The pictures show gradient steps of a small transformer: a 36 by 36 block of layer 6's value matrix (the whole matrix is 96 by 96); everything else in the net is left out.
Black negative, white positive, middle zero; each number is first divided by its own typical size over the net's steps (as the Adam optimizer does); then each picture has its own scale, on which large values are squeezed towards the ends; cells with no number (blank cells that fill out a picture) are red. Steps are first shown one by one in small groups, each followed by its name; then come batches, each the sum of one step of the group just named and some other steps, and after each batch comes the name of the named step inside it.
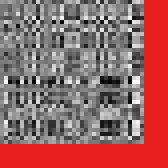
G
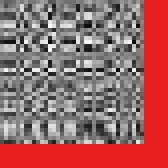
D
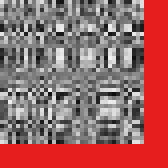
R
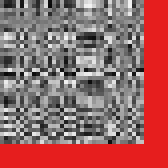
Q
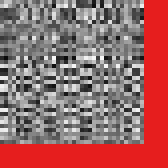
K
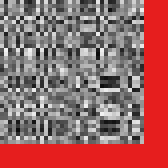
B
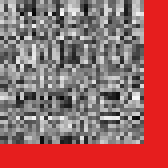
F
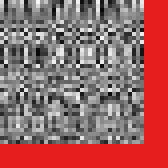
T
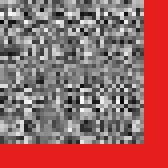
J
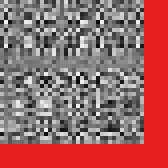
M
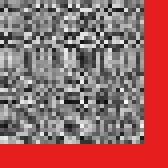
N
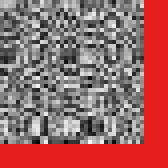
K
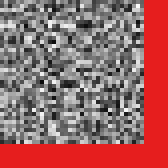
D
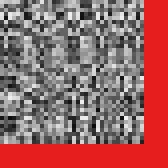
J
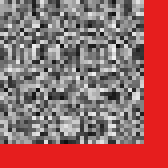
F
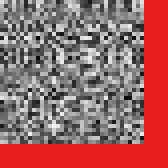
R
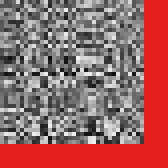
Q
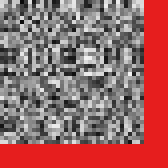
Q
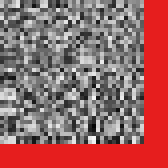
Q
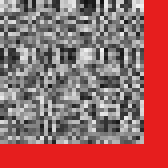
B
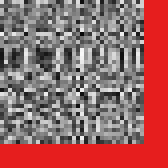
T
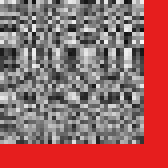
T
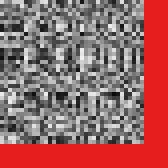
R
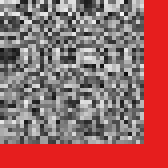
J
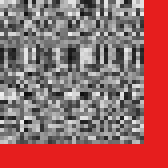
J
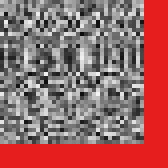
M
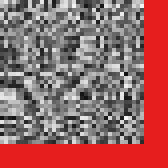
M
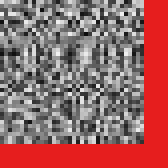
J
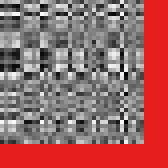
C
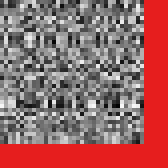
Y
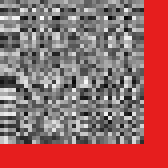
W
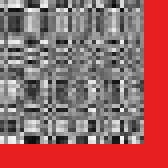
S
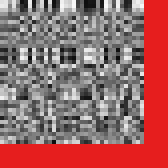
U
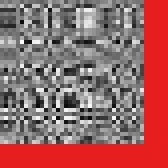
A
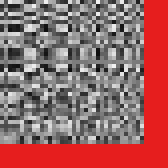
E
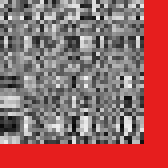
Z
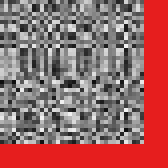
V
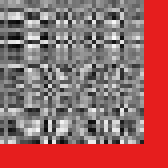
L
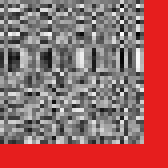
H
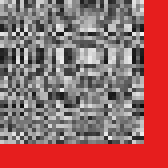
A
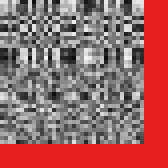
U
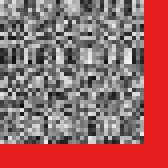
L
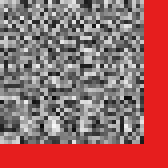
Z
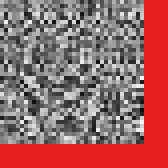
Y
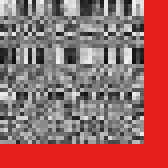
U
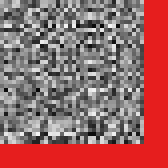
S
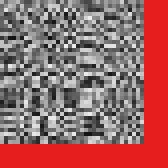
L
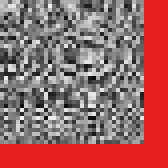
A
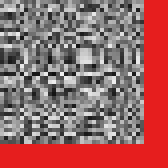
H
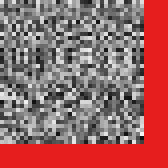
W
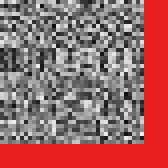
C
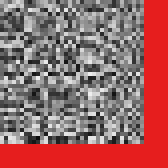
S
